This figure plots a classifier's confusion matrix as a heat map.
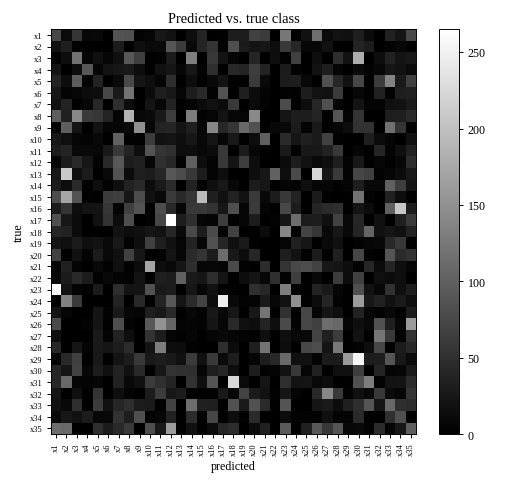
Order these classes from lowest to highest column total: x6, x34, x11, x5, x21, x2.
x6, x5, x21, x34, x11, x2
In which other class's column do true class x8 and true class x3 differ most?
x30
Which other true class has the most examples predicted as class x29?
x33
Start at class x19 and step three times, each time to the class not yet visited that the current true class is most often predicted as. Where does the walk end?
x9
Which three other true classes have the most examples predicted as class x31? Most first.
x18, x33, x13
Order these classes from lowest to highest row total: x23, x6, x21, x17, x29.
x6, x21, x23, x17, x29
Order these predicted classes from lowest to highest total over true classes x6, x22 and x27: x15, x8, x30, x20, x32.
x20, x15, x30, x8, x32
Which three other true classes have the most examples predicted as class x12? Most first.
x17, x35, x26
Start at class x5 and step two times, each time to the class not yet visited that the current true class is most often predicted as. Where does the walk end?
x14
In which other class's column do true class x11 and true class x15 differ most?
x2
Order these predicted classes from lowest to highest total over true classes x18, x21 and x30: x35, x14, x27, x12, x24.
x27, x35, x12, x24, x14
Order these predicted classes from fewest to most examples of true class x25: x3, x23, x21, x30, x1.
x3, x1, x30, x23, x21
